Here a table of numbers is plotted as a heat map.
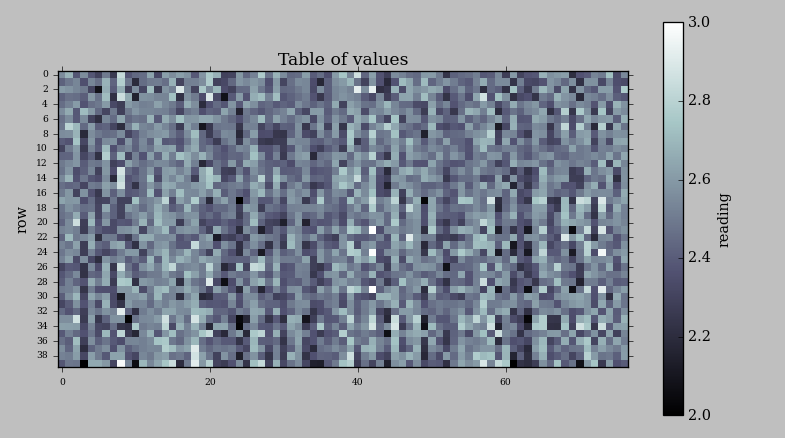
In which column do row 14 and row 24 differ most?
27
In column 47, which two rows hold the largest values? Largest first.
22, 18
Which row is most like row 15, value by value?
32
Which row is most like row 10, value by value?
31
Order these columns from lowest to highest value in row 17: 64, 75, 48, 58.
75, 48, 64, 58
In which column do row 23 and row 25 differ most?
61
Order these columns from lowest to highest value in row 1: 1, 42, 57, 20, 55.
55, 1, 42, 57, 20
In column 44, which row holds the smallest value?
35
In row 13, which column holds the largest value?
8
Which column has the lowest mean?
63
